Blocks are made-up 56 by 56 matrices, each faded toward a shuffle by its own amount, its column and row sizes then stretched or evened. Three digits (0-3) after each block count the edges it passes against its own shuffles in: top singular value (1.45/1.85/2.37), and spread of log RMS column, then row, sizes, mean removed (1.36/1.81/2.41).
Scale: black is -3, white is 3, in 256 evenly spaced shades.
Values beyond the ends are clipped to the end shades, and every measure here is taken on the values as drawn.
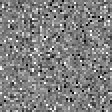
0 0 0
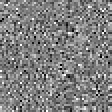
2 0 0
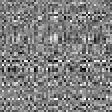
3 2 3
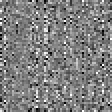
2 3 0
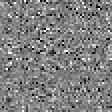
1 1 3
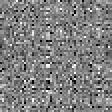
2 2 1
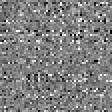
1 1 3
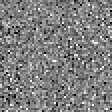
0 0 0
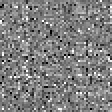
1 1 1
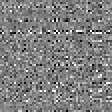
2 2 3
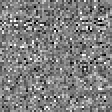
1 1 2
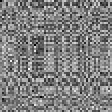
3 0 2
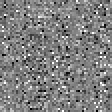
1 2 0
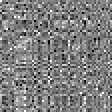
3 2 0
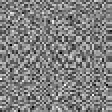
3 0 0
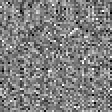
2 0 0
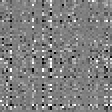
3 3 3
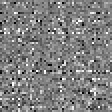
1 2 3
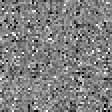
0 2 1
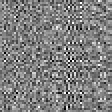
3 3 2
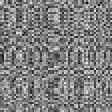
3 1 2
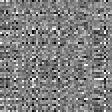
3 3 3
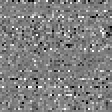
1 0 3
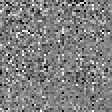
1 2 2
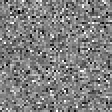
1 0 1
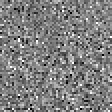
0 1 0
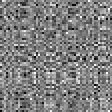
3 1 2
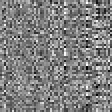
3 3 0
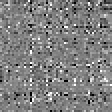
2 3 3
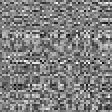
3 1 3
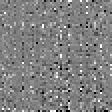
1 3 2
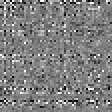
2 2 3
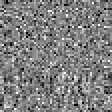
2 0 0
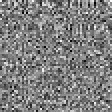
2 0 1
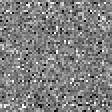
1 0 2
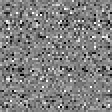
1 1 3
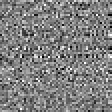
2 0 2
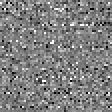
0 0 3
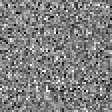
1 0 1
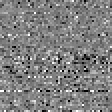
1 0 3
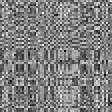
3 3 0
